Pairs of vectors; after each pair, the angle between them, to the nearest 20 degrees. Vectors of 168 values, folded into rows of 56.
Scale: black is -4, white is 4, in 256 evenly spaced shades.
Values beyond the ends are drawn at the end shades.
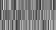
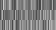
20 degrees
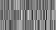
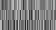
80 degrees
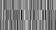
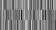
20 degrees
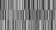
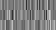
80 degrees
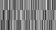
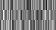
140 degrees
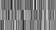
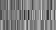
100 degrees
